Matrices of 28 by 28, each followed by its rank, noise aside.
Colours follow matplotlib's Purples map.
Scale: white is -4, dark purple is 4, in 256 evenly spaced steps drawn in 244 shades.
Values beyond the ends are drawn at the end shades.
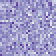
six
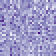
six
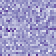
seven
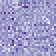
five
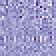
four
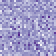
six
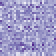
four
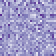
six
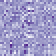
four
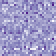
five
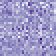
six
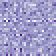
five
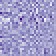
four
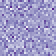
five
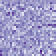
five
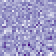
four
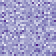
six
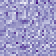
four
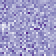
seven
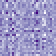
four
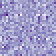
six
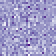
seven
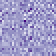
four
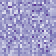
six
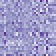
four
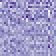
five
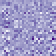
four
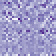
four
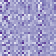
four
